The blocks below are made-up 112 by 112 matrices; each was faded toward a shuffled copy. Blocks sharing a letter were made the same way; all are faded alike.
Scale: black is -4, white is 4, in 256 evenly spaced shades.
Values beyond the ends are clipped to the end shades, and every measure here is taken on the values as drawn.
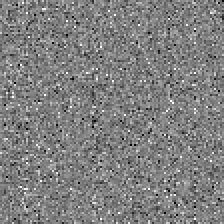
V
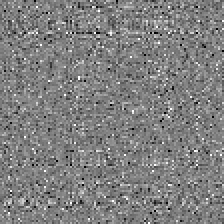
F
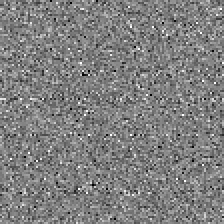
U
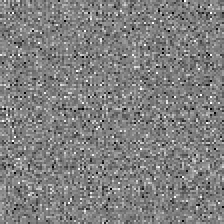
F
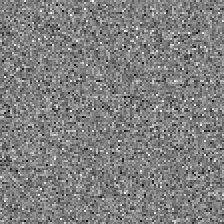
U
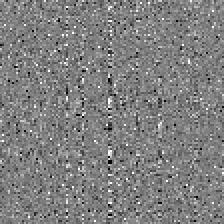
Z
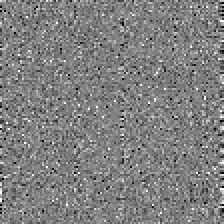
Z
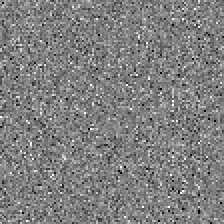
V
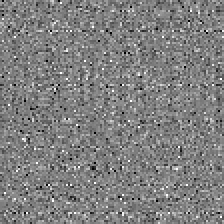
F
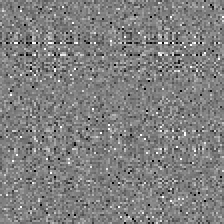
F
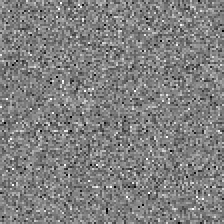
U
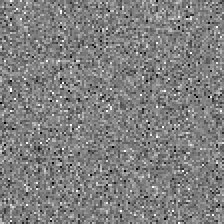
V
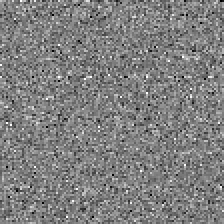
U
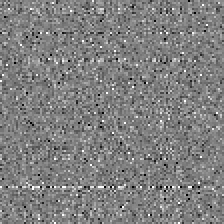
F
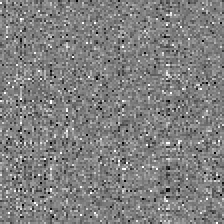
Z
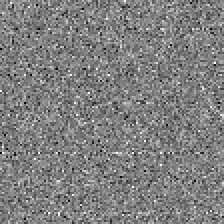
U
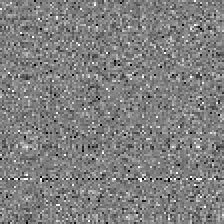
F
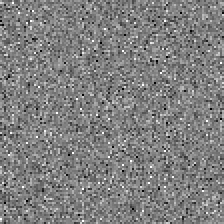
V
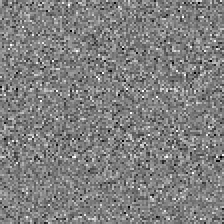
U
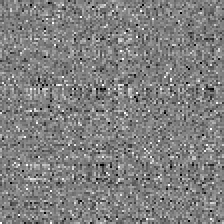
F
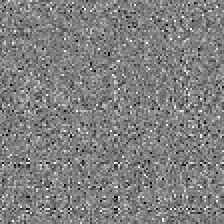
F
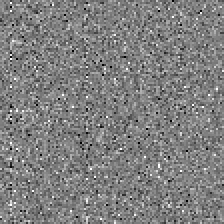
V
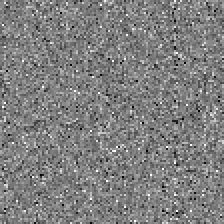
V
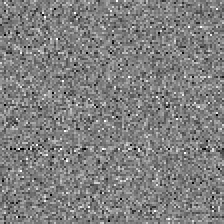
U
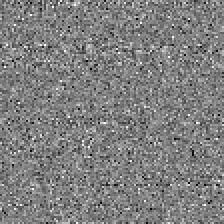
U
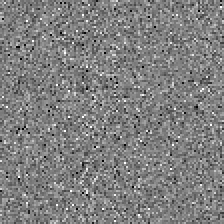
V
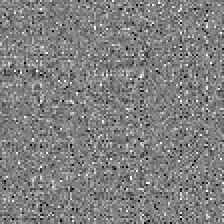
Z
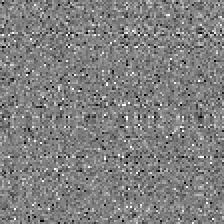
F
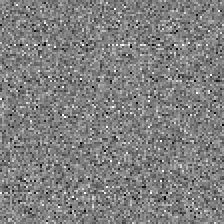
U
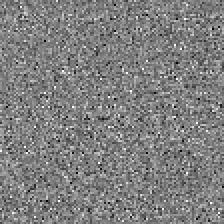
U
